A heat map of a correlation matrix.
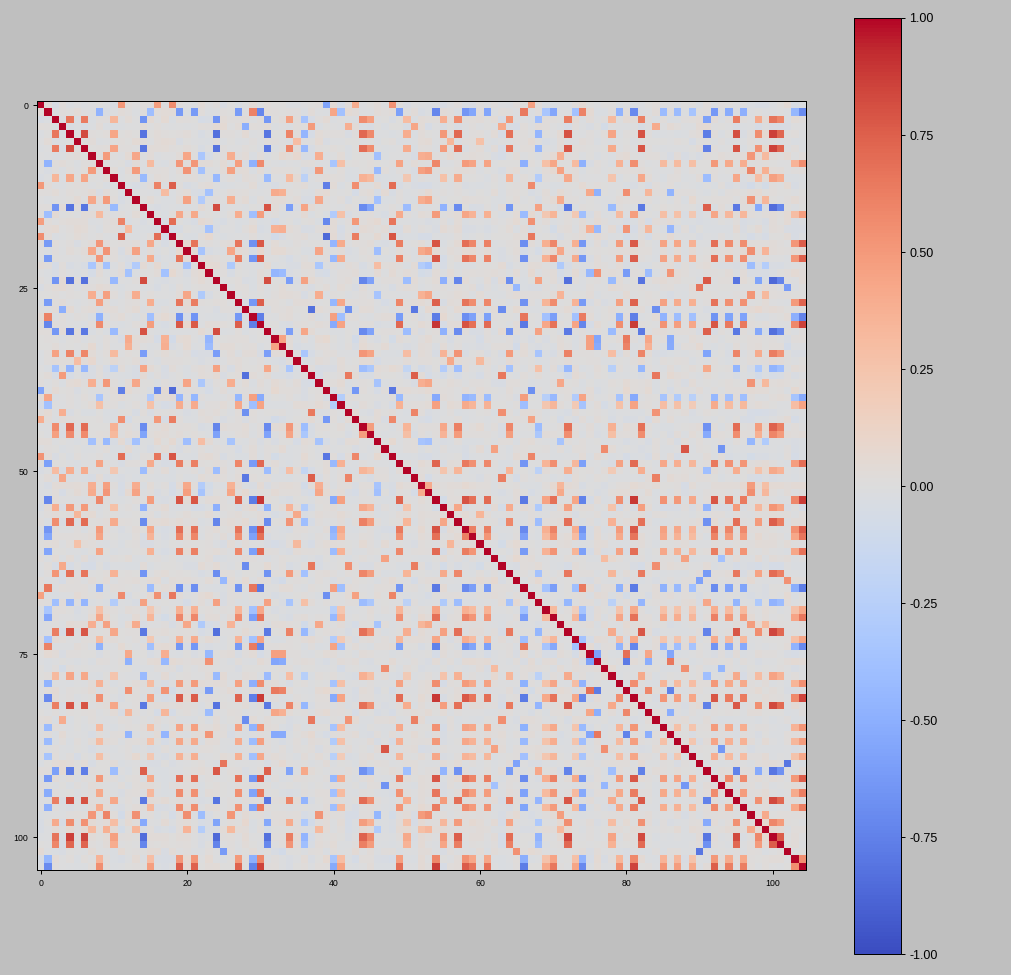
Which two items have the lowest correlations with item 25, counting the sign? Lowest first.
102, 65
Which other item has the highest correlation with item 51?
37
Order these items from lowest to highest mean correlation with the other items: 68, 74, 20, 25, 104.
74, 68, 25, 20, 104
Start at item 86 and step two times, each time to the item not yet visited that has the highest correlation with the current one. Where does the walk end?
23
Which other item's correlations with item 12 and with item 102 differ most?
90
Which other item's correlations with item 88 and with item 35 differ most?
47
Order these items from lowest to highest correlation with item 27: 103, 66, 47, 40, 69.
66, 40, 47, 69, 103
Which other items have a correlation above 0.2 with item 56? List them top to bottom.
5, 35, 60
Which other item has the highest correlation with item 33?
80
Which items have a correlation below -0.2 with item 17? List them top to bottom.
23, 76, 86
